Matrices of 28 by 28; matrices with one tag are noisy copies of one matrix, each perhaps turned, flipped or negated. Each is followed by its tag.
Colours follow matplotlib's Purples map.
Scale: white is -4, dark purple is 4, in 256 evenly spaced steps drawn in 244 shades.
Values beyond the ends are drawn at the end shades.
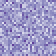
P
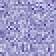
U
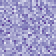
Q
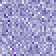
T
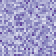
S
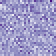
U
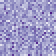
Q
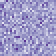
P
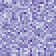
P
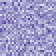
Q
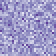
P
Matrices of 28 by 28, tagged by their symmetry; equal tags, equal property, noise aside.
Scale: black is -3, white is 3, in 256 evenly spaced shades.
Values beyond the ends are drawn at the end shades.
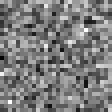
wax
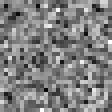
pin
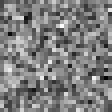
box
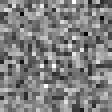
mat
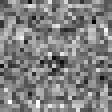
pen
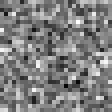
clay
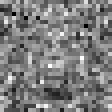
pen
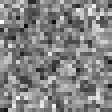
pin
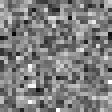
box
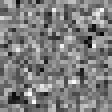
mat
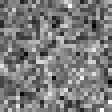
pin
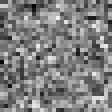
box
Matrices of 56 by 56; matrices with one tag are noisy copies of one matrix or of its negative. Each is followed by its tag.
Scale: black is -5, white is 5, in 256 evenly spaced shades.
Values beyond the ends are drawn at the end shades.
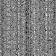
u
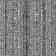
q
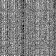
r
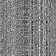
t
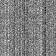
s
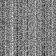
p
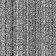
p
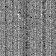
q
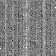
q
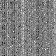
r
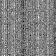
r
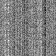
s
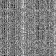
r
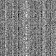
q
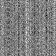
u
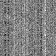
s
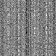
u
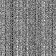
p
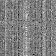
q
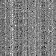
p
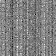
p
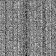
q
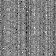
u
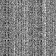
s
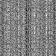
u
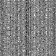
u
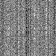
u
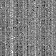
p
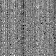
r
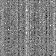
u
